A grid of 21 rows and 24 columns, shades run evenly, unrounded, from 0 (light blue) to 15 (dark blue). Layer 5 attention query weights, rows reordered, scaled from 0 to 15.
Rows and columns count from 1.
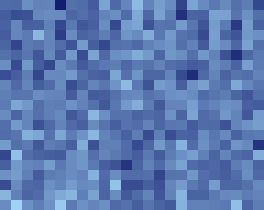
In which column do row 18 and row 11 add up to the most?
15
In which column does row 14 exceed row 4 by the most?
14
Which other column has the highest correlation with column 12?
13
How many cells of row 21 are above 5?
20
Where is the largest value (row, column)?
1, 6
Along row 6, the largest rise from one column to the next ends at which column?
8
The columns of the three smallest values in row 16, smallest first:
2, 24, 18
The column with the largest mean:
4
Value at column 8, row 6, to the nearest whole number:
11
